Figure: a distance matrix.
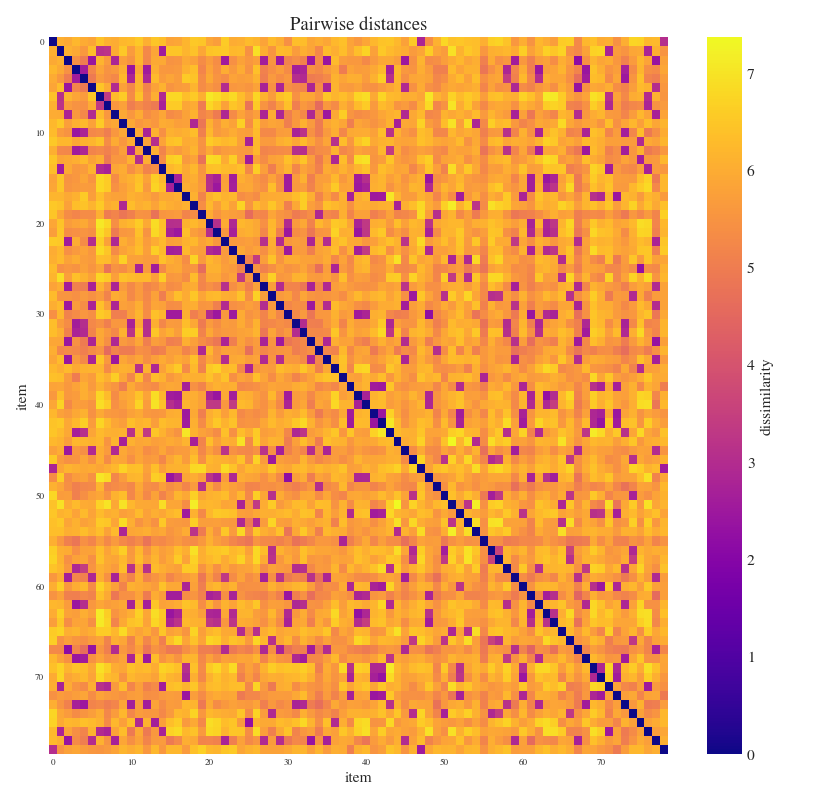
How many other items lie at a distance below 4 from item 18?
3
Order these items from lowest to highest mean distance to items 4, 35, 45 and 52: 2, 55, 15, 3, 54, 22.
2, 22, 3, 55, 15, 54
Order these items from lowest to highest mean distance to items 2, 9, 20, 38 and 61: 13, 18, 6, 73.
18, 73, 13, 6
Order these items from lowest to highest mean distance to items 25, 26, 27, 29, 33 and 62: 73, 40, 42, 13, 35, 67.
67, 35, 73, 13, 40, 42
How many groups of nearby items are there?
12
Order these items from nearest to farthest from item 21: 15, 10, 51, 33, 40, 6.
15, 40, 33, 10, 51, 6
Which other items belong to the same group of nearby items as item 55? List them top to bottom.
37
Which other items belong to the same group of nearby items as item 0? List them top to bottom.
47, 78
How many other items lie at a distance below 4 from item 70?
8
